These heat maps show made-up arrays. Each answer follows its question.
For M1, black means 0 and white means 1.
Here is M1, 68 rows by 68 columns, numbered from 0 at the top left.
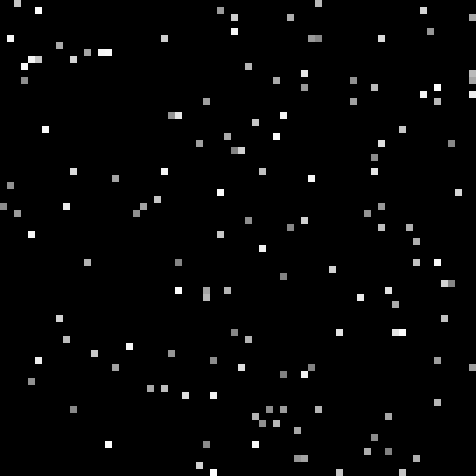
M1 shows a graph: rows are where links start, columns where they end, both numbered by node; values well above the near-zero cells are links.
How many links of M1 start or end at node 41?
6
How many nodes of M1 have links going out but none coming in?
6
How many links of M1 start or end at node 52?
6
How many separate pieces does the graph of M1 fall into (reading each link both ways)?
2
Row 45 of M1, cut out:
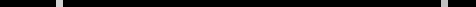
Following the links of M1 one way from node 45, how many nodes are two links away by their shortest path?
6
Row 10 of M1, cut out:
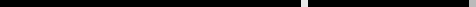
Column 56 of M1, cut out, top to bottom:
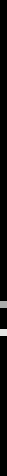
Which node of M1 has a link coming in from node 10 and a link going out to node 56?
node 43
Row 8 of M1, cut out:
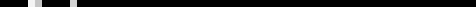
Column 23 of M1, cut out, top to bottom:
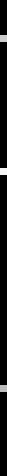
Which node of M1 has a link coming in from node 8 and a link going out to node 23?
node 5
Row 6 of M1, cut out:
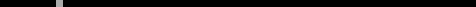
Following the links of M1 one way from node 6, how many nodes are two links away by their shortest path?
3
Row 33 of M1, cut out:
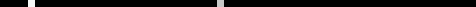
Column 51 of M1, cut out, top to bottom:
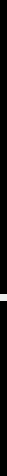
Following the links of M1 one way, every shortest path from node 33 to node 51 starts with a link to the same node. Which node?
node 4
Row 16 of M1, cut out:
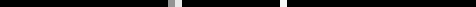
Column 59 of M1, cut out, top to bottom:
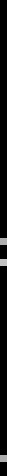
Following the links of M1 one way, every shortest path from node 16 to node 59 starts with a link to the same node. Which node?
node 24
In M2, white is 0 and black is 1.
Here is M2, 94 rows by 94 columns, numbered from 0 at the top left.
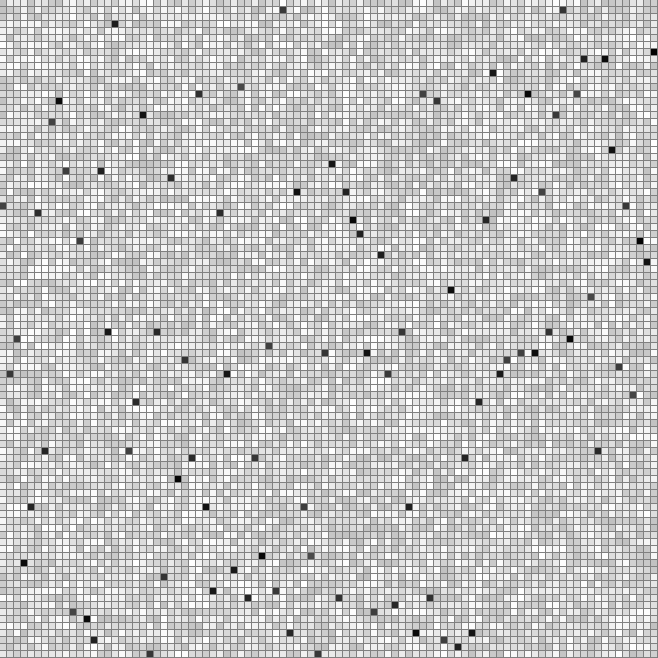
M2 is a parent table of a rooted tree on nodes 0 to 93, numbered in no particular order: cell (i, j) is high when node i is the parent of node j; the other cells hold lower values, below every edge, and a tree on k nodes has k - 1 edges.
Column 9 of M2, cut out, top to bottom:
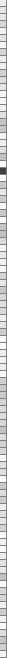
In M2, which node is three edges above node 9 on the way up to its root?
68
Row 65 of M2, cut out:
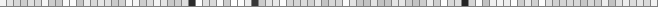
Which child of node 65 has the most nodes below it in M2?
27
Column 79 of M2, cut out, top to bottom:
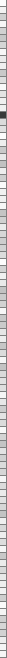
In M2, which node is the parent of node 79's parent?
3
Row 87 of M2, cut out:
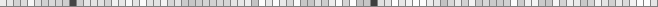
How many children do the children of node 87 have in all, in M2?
5
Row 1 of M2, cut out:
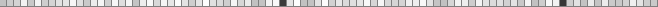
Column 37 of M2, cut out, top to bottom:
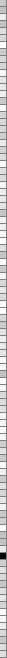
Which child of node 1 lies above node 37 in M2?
80
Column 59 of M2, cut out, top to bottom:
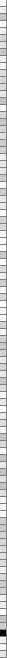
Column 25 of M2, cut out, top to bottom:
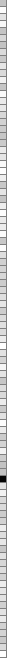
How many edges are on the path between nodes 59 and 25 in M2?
7
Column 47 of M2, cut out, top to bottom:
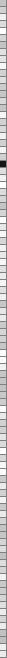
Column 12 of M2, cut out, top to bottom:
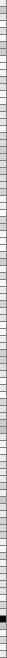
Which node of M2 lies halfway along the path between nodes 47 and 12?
13
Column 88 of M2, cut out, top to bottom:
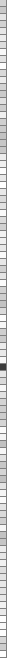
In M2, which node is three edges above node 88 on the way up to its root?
31
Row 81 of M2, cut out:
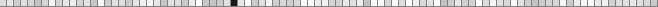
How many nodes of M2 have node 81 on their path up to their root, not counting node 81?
10
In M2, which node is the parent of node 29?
72
